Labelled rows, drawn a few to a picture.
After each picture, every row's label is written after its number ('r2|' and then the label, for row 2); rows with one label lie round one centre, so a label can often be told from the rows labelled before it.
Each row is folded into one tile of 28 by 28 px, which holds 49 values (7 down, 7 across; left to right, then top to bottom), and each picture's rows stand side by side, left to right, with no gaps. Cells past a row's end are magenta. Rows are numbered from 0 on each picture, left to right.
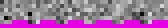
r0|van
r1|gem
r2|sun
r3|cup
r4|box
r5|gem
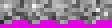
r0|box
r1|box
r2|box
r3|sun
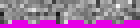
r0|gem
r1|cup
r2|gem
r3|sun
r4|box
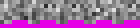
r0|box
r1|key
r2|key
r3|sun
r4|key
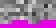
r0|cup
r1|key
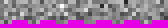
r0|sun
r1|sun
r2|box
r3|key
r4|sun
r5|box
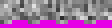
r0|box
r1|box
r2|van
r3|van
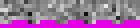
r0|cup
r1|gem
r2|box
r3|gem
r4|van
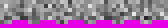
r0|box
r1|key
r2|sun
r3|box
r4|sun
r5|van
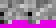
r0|gem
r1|gem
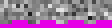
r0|key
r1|gem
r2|cup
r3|van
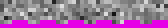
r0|van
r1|cup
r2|box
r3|sun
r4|gem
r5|key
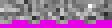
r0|cup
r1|van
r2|van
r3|box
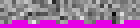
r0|sun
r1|cup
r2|van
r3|key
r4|gem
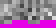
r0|box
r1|van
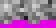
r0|box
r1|box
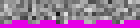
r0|box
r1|van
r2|gem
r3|cup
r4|sun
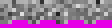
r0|sun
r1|sun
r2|gem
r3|sun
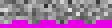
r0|cup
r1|key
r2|sun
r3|sun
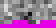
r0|box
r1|gem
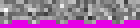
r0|cup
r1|cup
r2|box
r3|van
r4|sun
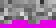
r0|van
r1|sun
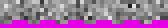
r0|box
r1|sun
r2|box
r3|van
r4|key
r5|box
